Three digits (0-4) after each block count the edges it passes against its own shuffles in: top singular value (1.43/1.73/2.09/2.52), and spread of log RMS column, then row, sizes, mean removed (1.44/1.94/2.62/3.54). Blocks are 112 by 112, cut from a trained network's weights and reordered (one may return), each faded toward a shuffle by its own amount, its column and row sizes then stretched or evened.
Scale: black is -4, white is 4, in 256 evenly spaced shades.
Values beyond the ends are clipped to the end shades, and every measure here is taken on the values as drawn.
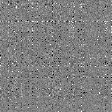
1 3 2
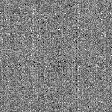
2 1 1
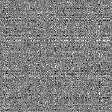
3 2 1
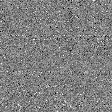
0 0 2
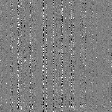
2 4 0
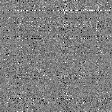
2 2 3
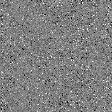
0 2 0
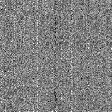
2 2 0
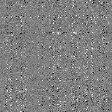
0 3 2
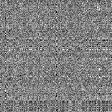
4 2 1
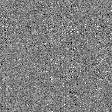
0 1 2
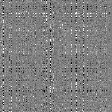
4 4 1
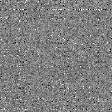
1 2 2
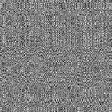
4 2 2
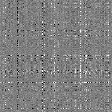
3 3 3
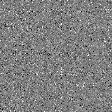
1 1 1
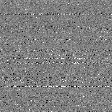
2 0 3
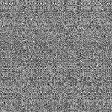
4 1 1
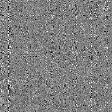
2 3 1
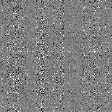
1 4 2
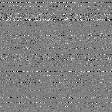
2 0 4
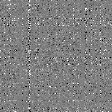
1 3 3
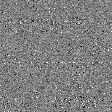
0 0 2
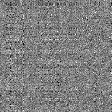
3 2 0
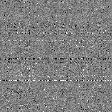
3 2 2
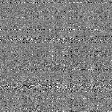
1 1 4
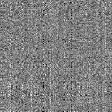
2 2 2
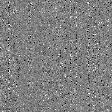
0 3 0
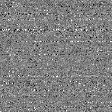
1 1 3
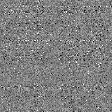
2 2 2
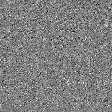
1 0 1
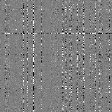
3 4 1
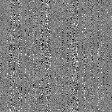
0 4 1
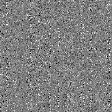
1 3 0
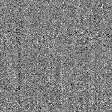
1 0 2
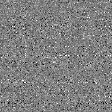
1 1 2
